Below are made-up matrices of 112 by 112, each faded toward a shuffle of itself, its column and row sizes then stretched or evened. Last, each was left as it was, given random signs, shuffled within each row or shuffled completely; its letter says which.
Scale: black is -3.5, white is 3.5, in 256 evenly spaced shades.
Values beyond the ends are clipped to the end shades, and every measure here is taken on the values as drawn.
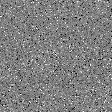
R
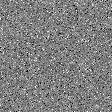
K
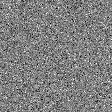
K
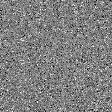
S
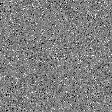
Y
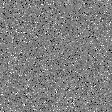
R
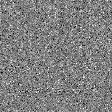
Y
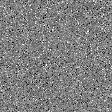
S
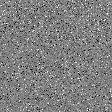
R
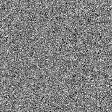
S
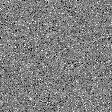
R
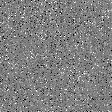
Y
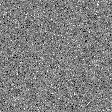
K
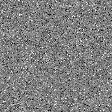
S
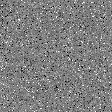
S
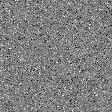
R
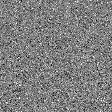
S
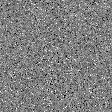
K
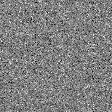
S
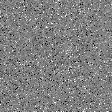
S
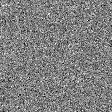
R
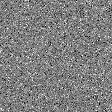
R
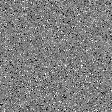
R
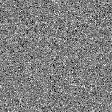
Y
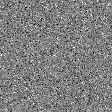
R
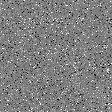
R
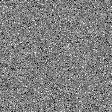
S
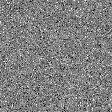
Y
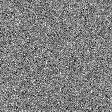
K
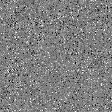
Y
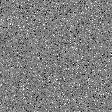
K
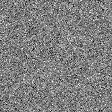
S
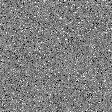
R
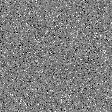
S
